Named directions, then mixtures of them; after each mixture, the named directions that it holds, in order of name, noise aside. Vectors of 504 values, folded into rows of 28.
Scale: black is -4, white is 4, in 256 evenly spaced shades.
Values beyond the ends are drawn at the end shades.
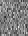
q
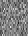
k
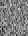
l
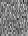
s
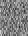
k, l.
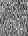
q, s.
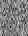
k.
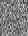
s.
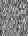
k.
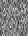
k.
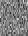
s.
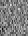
l.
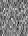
k.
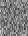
k, l.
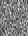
l, s.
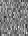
q.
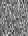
l, s.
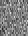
l, s.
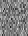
k.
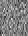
k, q.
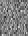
k, q.
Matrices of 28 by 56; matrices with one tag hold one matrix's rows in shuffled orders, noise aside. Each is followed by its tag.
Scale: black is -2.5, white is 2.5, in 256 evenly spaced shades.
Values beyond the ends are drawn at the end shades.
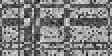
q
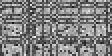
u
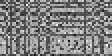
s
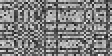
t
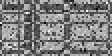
q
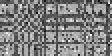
t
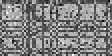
u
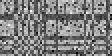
t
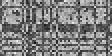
u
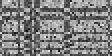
q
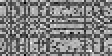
s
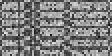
q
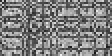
u
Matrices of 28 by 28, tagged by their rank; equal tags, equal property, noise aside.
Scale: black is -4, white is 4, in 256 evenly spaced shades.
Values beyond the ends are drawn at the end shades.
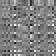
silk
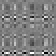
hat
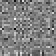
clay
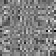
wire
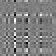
hat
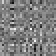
wire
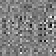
clay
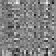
wire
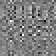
clay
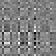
hat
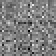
clay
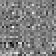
clay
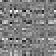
wire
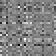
wire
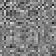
wire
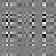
hat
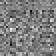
clay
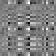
hat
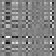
hat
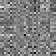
clay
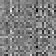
wire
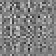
wire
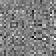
clay
